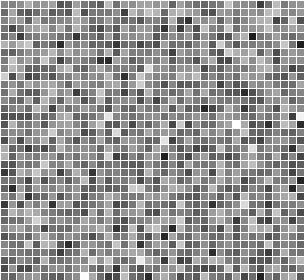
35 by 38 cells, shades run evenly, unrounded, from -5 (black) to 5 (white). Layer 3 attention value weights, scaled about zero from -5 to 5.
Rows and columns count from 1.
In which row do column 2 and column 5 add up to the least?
10
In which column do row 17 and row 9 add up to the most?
19
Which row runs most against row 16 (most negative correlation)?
11
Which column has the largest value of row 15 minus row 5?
38
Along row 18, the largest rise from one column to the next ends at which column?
21
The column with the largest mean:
6
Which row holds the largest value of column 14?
15
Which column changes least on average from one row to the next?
17
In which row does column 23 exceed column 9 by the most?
31
